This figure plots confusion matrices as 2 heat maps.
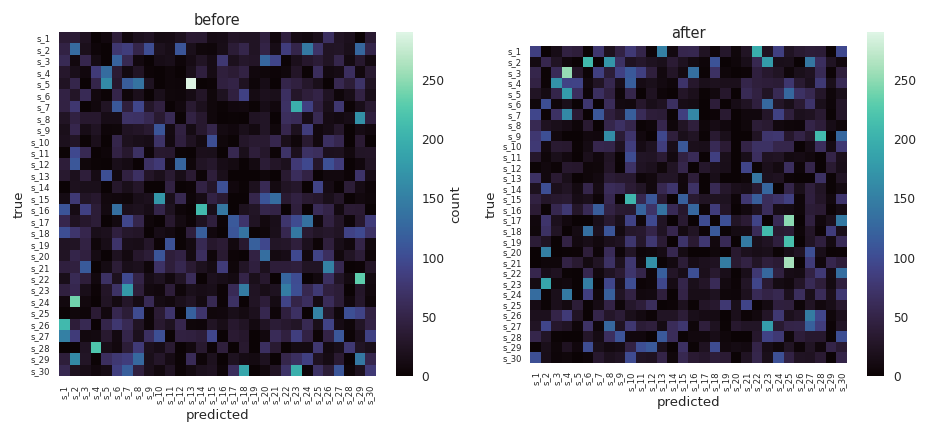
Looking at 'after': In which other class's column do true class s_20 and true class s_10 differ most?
s_2
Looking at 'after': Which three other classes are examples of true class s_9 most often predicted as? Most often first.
s_28, s_8, s_30
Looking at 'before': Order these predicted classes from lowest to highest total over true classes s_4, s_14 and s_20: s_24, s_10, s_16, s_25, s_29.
s_24, s_29, s_10, s_16, s_25
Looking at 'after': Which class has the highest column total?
s_10
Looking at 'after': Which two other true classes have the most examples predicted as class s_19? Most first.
s_21, s_17
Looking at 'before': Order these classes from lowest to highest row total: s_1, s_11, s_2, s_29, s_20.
s_1, s_11, s_20, s_29, s_2
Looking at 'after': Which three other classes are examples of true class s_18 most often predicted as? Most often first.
s_23, s_6, s_8
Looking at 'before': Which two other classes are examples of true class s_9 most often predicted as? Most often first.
s_10, s_24
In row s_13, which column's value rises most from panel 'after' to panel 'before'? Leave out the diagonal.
s_5
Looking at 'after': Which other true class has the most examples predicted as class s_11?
s_16
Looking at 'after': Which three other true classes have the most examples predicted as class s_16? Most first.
s_7, s_3, s_22
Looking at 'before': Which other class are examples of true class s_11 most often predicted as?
s_2
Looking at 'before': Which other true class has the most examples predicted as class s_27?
s_30
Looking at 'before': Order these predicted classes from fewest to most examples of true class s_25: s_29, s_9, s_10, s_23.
s_9, s_10, s_23, s_29
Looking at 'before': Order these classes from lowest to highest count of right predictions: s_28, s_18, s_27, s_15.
s_15, s_28, s_27, s_18
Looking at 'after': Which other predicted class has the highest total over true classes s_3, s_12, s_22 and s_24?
s_4
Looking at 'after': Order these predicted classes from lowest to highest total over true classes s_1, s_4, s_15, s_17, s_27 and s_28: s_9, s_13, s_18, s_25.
s_18, s_9, s_13, s_25
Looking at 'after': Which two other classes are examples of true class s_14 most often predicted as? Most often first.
s_23, s_2
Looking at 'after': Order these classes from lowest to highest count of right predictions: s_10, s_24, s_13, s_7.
s_13, s_24, s_10, s_7
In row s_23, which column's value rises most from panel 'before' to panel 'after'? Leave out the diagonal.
s_2
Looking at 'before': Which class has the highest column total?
s_23
